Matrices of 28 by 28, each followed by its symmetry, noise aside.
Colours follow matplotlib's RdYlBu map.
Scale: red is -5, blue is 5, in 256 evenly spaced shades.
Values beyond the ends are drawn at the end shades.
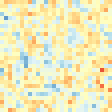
symmetric across the other diagonal.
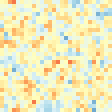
no symmetry.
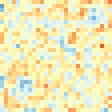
symmetric across the other diagonal.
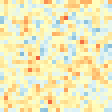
no symmetry.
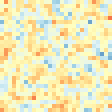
symmetric across the other diagonal.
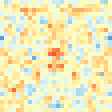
mirrored left to right.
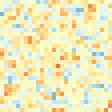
symmetric.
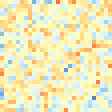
symmetric.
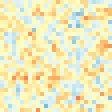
antisymmetric.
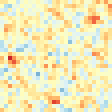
symmetric across the other diagonal.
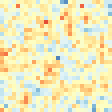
no symmetry.
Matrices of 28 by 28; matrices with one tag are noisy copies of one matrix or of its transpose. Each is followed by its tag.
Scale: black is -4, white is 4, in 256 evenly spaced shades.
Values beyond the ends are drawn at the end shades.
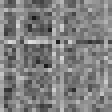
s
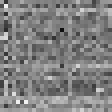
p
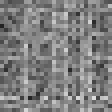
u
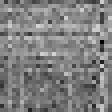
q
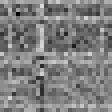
s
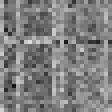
s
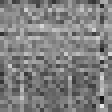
q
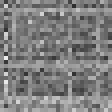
p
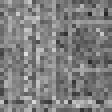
q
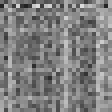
p
